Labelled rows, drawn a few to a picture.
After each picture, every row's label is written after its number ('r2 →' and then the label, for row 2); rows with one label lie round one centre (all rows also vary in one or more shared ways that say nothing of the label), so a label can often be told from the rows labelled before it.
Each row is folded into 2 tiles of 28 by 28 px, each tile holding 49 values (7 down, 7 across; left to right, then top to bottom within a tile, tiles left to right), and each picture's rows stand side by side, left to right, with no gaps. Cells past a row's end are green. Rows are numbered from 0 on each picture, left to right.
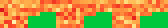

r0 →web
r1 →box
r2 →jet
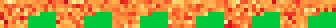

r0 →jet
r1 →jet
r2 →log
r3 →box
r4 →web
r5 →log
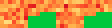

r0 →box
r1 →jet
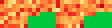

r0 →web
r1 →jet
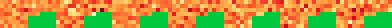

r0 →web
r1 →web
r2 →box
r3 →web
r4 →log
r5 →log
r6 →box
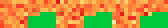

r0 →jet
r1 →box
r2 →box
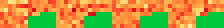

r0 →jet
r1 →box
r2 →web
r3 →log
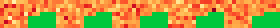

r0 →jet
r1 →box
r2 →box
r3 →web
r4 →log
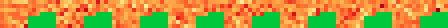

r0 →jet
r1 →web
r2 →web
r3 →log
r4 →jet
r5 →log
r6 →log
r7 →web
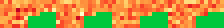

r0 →box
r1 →jet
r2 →box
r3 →jet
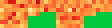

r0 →log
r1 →box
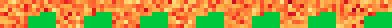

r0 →web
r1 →log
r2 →jet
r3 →log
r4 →log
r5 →log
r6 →box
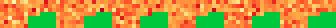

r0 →jet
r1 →web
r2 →log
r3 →web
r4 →jet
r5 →web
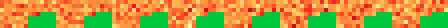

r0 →jet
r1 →log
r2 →box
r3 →log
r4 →web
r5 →web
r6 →box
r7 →web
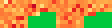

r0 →box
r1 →box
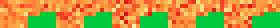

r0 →jet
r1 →box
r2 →log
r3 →web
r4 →jet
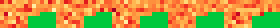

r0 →web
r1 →log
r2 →web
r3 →jet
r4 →log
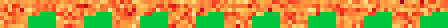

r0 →log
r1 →box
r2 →log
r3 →jet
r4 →jet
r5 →log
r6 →web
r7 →log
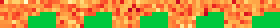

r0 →jet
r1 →jet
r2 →box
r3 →log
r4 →log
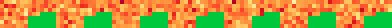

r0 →jet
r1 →log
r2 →log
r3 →web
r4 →log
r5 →web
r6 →web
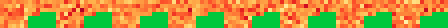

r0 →log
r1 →box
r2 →jet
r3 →log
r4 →box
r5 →log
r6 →box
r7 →jet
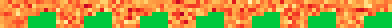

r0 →web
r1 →box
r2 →box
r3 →log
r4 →box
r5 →box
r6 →web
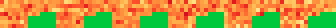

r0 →box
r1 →jet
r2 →web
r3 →log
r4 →log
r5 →box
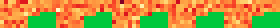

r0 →web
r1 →jet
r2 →log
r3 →box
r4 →jet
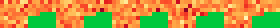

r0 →log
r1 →web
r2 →web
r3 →box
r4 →web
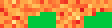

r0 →web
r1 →web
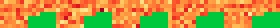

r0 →box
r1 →log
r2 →web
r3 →box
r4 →jet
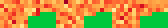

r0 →log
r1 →log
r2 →box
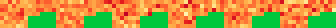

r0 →log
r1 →jet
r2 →log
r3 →web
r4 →log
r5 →jet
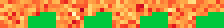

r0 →log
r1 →web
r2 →web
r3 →jet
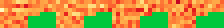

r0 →jet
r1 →web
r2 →web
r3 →box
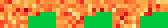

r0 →web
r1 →web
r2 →log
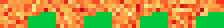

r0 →web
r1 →web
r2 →web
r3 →jet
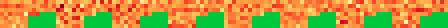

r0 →jet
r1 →box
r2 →box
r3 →web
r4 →box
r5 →log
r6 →web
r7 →web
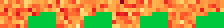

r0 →box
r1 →log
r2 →log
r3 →jet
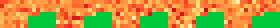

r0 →web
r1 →box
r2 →web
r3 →log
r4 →web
